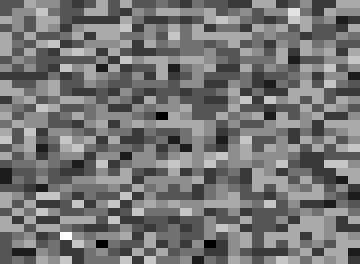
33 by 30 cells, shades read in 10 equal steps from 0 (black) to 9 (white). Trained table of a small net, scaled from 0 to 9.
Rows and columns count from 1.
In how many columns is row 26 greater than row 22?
17
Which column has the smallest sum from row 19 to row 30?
8
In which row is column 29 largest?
21
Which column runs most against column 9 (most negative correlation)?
27
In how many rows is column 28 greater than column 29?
14
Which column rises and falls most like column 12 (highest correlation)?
16
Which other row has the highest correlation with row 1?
22
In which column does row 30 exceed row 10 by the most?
6
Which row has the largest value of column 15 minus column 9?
31
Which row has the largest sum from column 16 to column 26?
20
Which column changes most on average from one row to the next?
7
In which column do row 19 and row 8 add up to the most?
30
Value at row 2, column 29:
5
